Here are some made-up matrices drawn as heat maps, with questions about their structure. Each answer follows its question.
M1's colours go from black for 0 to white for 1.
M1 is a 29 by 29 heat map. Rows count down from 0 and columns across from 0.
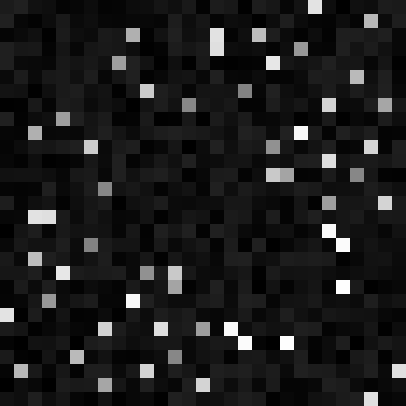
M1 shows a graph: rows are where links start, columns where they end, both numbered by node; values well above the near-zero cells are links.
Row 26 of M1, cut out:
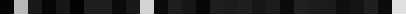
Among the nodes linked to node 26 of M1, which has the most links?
node 10
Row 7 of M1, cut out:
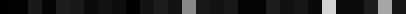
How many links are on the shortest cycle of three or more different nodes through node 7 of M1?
4
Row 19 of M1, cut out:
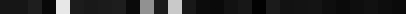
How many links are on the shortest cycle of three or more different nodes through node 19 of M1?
7
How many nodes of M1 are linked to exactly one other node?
10
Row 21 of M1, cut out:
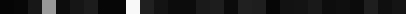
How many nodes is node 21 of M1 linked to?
2
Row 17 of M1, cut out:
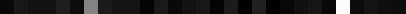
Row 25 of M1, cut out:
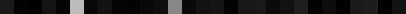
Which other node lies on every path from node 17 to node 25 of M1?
node 12
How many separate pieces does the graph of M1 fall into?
4
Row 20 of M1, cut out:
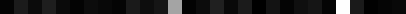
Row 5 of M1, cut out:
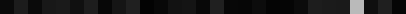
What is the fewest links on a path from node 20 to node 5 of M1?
3
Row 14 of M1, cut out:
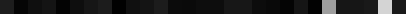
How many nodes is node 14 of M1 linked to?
2
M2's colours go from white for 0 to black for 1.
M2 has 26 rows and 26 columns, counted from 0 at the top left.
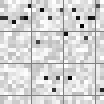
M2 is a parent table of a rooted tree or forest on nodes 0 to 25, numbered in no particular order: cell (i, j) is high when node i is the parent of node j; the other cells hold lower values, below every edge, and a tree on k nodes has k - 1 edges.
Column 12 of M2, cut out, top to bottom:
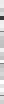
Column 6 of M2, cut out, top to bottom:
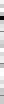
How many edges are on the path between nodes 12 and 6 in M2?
2
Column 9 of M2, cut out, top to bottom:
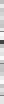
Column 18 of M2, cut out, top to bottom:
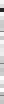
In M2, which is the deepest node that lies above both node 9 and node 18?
2
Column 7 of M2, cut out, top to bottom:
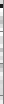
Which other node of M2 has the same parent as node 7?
24
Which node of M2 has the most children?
4
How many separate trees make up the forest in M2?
3
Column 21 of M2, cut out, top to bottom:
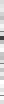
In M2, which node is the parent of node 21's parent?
10
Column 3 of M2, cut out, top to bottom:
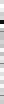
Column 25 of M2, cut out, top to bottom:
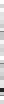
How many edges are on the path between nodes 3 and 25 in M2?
4
